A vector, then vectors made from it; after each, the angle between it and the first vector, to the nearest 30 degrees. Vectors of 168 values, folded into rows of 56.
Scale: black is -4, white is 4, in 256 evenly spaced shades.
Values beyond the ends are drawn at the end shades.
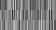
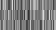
120 degrees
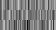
120 degrees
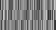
90 degrees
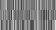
120 degrees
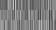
30 degrees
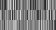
30 degrees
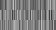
30 degrees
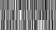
60 degrees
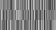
90 degrees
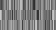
60 degrees
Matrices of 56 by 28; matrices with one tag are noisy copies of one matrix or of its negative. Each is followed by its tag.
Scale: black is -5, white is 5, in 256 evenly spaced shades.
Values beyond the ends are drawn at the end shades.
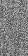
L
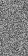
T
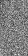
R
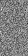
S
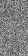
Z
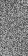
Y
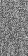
L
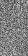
Y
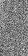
R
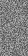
S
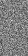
T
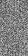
Z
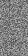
T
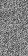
Z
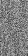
L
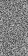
T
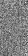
Y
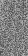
R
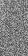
R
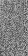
R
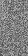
R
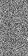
T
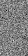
T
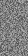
S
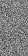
S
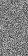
T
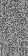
L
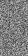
T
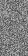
Z
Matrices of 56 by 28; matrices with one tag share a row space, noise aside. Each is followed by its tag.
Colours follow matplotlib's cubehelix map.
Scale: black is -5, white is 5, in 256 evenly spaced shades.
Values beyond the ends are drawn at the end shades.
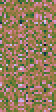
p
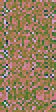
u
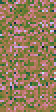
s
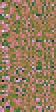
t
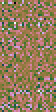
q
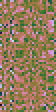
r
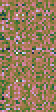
t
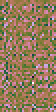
u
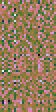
q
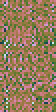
u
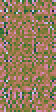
u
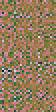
q
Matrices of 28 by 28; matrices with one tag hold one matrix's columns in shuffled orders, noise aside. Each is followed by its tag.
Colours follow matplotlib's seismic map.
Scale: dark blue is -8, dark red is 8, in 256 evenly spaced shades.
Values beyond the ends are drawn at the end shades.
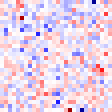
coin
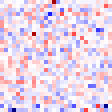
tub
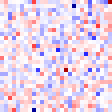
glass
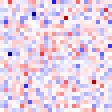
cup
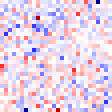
coin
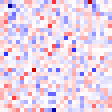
glass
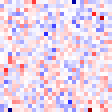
coin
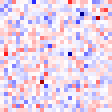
cup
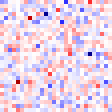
cup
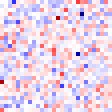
cup
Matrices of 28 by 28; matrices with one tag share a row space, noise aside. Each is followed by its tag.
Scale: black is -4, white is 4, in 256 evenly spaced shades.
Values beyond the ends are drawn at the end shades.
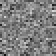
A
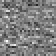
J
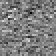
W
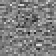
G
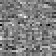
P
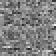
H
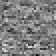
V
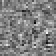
G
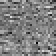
H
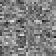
P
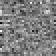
P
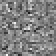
W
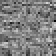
H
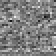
H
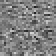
G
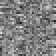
P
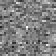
P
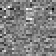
A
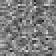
G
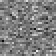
G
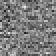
J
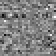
H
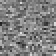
P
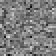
A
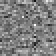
G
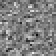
W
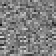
A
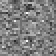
W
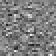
W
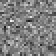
A
